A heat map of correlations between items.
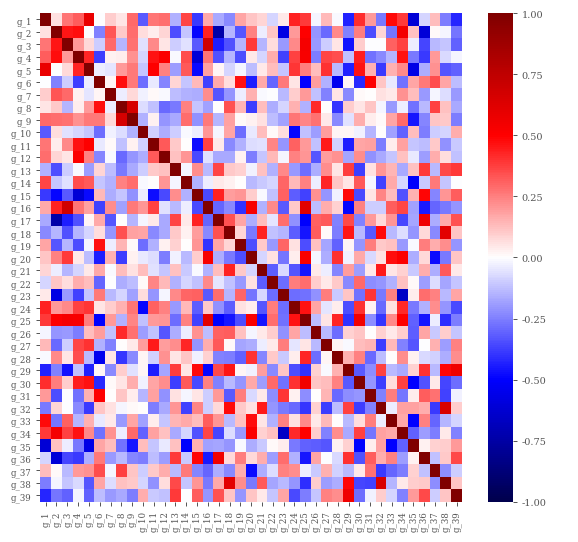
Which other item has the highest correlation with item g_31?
g_6
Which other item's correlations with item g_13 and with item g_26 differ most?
g_8
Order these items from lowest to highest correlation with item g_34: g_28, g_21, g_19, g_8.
g_19, g_8, g_21, g_28
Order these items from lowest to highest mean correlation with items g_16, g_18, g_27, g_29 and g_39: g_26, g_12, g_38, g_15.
g_12, g_26, g_15, g_38
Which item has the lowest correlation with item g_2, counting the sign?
g_17
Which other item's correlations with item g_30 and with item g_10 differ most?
g_24
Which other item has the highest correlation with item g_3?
g_16
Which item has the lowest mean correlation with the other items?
g_35
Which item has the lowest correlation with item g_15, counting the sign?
g_4
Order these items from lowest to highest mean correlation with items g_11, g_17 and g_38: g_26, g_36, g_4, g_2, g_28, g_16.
g_2, g_28, g_16, g_4, g_26, g_36
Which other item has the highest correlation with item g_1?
g_5
